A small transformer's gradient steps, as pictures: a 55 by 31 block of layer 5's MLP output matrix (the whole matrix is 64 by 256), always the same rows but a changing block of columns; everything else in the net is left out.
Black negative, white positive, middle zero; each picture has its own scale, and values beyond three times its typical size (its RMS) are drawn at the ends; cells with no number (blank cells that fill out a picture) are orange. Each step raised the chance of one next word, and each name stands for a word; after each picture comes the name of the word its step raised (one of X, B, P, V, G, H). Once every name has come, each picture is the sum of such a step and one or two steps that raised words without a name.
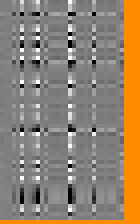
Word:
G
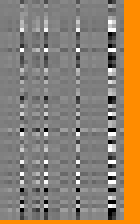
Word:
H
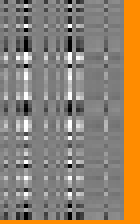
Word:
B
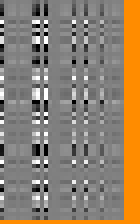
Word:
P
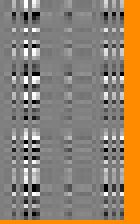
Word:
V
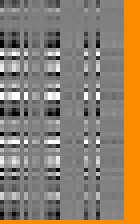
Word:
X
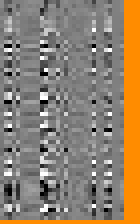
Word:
H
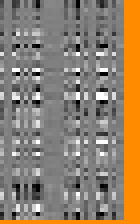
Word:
X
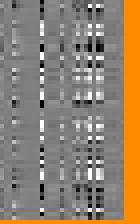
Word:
B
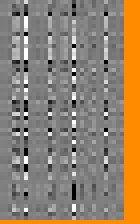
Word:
G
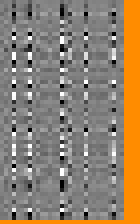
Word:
G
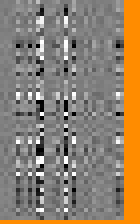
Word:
X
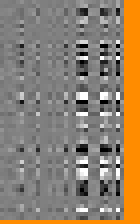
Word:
P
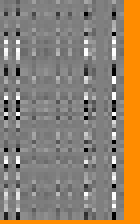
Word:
V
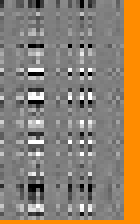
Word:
X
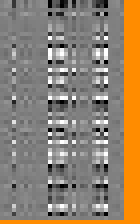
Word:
G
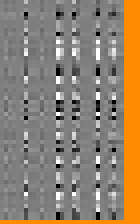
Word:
V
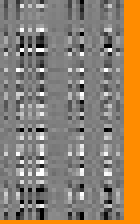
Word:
H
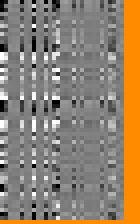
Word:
B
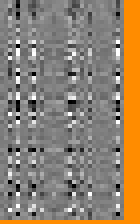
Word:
V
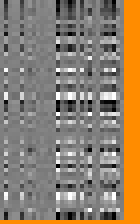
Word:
P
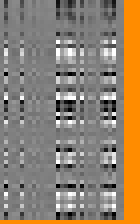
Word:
V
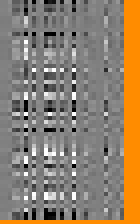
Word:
H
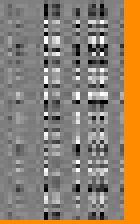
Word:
P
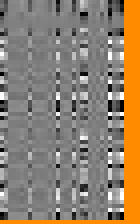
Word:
V
